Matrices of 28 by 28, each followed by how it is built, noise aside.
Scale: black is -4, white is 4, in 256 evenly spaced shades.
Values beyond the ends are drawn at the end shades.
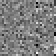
uneven columns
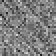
Toeplitz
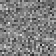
noise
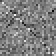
diagonal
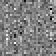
uneven columns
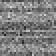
blocks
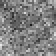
smooth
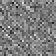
Toeplitz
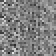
repeating rows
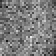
smooth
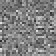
blocks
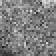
smooth
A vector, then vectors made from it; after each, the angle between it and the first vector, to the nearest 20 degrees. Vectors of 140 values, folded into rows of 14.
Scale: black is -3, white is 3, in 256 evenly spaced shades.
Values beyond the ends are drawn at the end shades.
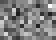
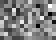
20 degrees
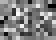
160 degrees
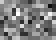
160 degrees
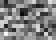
80 degrees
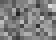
20 degrees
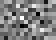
100 degrees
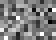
80 degrees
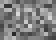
120 degrees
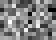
120 degrees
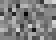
100 degrees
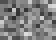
20 degrees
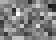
160 degrees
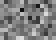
100 degrees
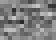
140 degrees
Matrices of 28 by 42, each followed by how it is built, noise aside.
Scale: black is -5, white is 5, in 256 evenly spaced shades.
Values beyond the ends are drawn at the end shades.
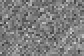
Hankel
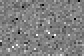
sparse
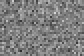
blocks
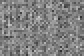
blocks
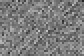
Hankel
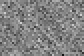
Toeplitz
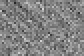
Toeplitz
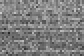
blocks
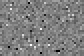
sparse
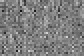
low rank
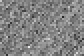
Hankel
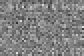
blocks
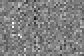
uneven columns
